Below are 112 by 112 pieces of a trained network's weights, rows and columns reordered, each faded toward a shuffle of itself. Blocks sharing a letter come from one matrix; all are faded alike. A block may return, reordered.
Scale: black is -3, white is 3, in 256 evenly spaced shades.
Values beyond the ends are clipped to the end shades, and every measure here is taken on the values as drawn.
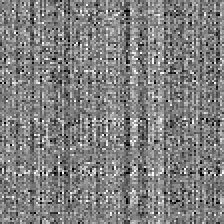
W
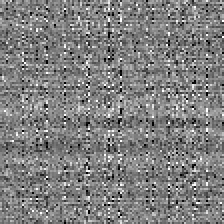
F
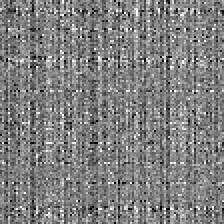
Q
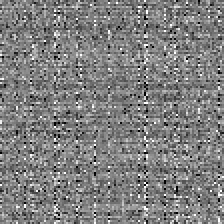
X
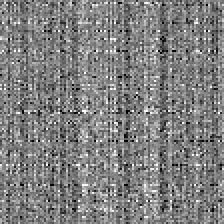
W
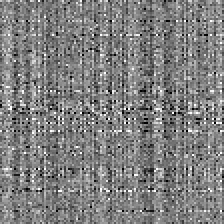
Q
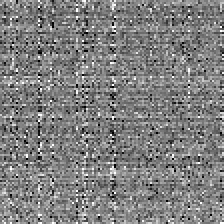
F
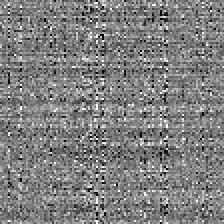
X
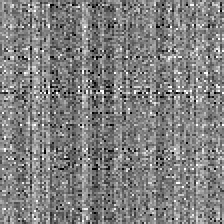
W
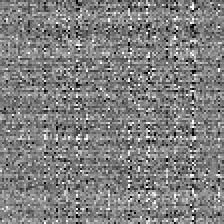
F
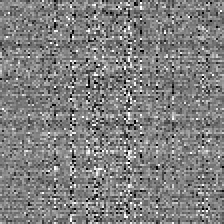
F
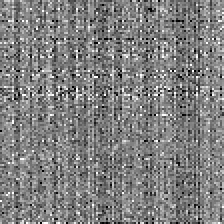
W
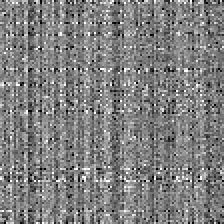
Q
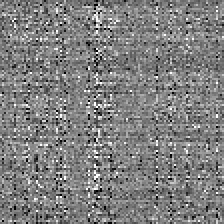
F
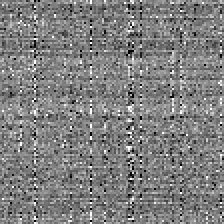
X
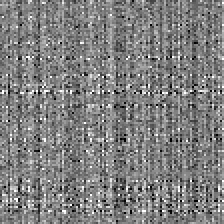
Q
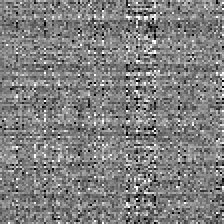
F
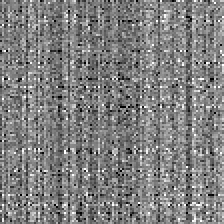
Q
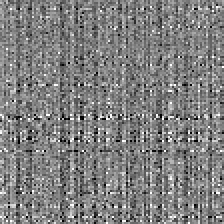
Q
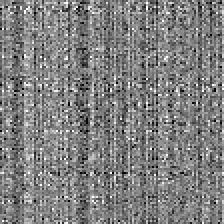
W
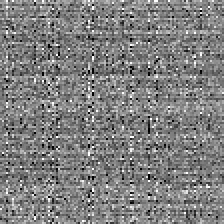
F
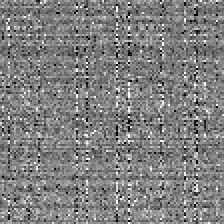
X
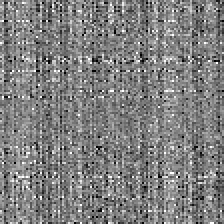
Q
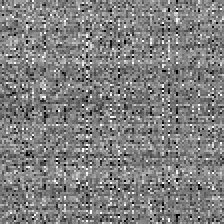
F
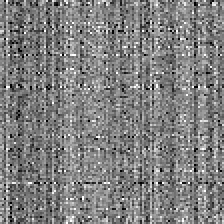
W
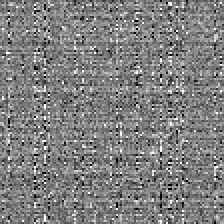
X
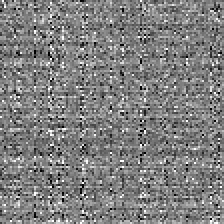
F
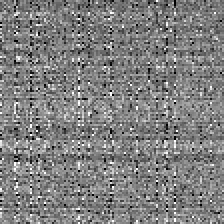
X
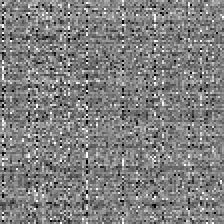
X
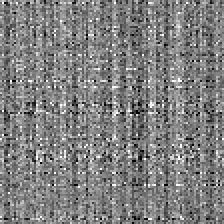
W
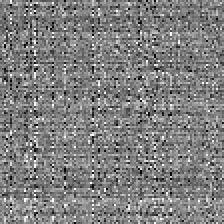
X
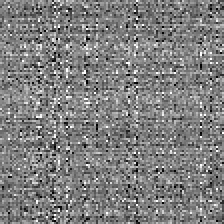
F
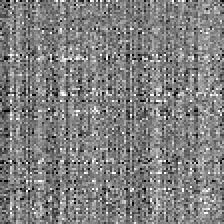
W
